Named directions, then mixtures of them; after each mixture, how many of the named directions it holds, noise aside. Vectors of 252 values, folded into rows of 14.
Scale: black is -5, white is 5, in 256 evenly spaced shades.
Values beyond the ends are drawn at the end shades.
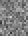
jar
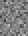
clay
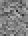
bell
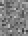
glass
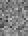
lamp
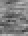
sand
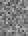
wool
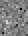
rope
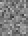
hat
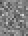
three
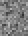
four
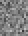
four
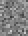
two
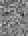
two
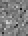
one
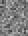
two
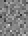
one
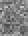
three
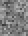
four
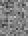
four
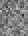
four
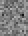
three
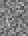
three
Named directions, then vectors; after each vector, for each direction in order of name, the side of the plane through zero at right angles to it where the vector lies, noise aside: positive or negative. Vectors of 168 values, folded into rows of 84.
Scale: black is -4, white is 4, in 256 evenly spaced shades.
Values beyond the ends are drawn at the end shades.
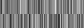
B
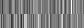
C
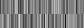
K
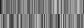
positive, positive, positive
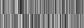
negative, negative, positive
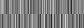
positive, negative, negative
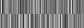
negative, positive, positive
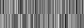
negative, negative, positive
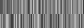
positive, positive, positive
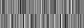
negative, positive, positive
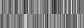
negative, positive, negative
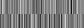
positive, negative, negative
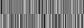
positive, positive, positive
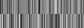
positive, positive, positive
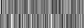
negative, negative, negative
